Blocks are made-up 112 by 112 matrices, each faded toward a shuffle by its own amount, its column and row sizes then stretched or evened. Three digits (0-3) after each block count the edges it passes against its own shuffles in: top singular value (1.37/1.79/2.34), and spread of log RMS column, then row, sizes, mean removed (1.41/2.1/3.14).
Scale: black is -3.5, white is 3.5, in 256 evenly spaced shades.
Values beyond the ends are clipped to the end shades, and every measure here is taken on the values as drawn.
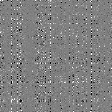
3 3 2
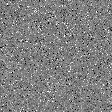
0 0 0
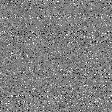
0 0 2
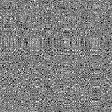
3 0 2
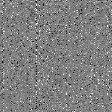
2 2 0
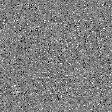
1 1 1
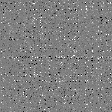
0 2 2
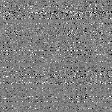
1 1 3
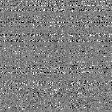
0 2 3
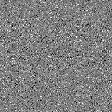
2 0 1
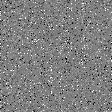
0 1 0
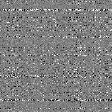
2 2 3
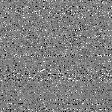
0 0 3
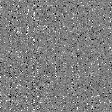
2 2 1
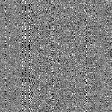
3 3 0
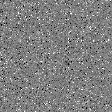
1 1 1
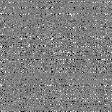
1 2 3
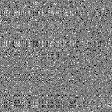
3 1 2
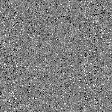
0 2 0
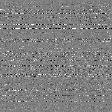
1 0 3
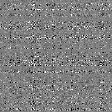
1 2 3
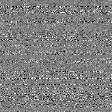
2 0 3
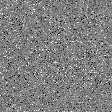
1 0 1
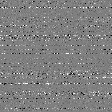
1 0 3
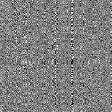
3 3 0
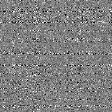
0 2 3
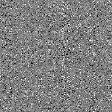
2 2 1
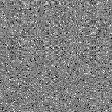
3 0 0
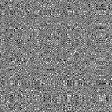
3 1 2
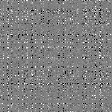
2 3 3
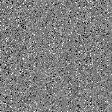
1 2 0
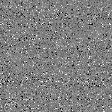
0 1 2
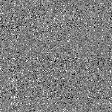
0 2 2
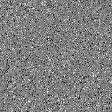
2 1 0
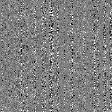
0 3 0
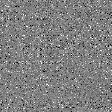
1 1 2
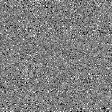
1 1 2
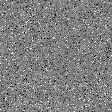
0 1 0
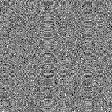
3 0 0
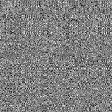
3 0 2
